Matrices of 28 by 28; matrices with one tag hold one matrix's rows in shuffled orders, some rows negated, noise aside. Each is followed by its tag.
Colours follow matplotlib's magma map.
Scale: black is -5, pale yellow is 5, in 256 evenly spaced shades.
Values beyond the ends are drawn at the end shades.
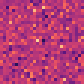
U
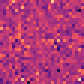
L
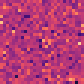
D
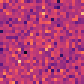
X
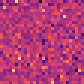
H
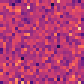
L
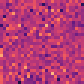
X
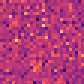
U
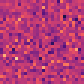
H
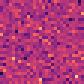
D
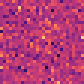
X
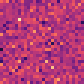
X
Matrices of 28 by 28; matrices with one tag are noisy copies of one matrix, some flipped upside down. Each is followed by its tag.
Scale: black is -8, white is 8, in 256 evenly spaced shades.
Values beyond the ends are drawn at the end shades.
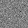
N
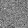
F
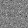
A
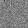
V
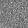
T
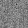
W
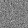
V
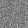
V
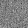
T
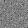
V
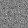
A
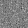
T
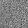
T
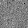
F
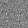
A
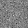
W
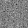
W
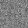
A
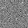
N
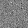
T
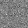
A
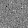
T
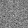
W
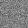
A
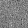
T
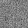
T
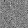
V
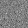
A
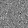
A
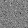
V
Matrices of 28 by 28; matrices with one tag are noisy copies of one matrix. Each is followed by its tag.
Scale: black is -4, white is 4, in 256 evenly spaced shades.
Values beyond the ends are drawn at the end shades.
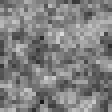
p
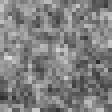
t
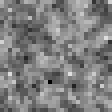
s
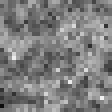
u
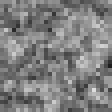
u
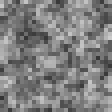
s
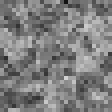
u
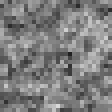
u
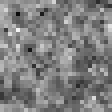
t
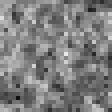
t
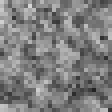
t
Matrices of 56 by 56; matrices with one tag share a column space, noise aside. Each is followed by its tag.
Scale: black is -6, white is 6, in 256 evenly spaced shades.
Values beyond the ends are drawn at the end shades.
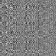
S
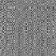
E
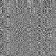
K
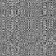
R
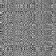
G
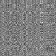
G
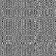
R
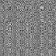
E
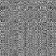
E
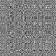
S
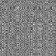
E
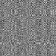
R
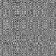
R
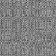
R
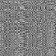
E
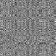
R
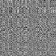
K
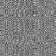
R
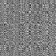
G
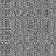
R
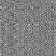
E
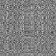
S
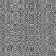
G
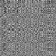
K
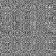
S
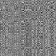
E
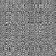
G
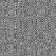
R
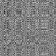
R
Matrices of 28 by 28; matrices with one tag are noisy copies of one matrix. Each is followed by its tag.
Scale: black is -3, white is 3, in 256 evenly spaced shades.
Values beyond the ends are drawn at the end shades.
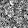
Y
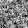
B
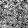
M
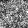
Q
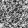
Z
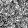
B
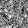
Y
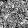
Q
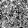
M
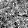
B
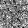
Z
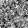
B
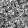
B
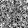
Z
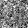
M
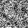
Y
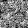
Q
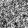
B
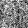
M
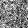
M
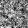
Y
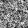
Q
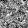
Q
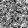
Z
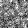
B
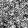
B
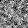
Y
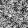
Y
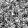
B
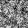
Y
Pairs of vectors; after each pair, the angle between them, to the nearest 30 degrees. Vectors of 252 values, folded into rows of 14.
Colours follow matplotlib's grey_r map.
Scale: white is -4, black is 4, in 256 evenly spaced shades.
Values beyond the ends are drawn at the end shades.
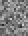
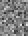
120 degrees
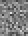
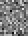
90 degrees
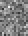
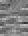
90 degrees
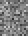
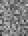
30 degrees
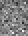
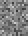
90 degrees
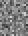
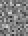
150 degrees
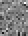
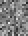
90 degrees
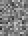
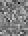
90 degrees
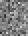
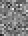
90 degrees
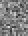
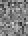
120 degrees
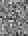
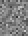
90 degrees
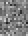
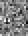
30 degrees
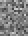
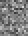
150 degrees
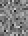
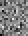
60 degrees
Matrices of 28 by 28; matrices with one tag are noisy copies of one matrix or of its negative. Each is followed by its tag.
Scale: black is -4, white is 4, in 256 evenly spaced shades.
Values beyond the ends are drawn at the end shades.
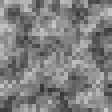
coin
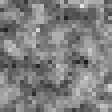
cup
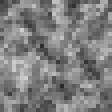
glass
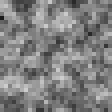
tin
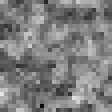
cup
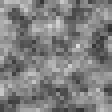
coin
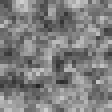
tin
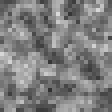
glass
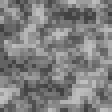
cup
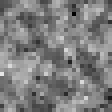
glass
